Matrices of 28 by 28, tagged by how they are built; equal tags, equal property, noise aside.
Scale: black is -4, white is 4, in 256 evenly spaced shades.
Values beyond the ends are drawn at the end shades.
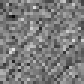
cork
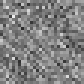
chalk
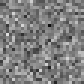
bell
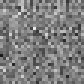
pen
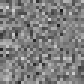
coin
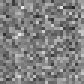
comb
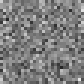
pen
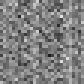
comb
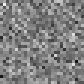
chalk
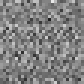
pen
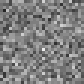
bell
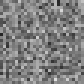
coin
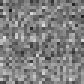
coin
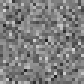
bell
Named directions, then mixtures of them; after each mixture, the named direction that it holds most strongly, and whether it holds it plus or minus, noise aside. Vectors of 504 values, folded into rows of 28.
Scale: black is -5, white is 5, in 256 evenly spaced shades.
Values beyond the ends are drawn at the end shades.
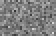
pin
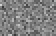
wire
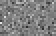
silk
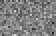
pin, minus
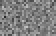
wire, minus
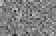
pin, plus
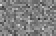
wire, plus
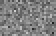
pin, minus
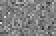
silk, plus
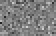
silk, minus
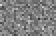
wire, plus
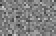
wire, minus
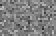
wire, minus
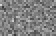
wire, plus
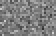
pin, plus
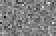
silk, minus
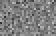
silk, minus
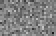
pin, minus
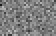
wire, minus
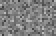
wire, plus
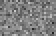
pin, minus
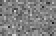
pin, minus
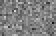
pin, minus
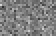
wire, plus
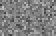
wire, minus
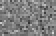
pin, plus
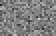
wire, minus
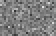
pin, plus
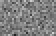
pin, plus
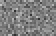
wire, plus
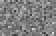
pin, plus
